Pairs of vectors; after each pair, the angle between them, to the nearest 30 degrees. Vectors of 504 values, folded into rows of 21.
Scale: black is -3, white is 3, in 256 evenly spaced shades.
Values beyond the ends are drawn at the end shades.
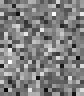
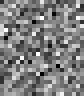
120 degrees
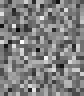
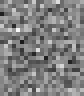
150 degrees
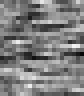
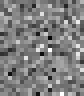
90 degrees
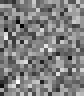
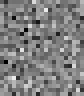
90 degrees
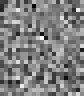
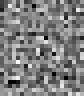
30 degrees
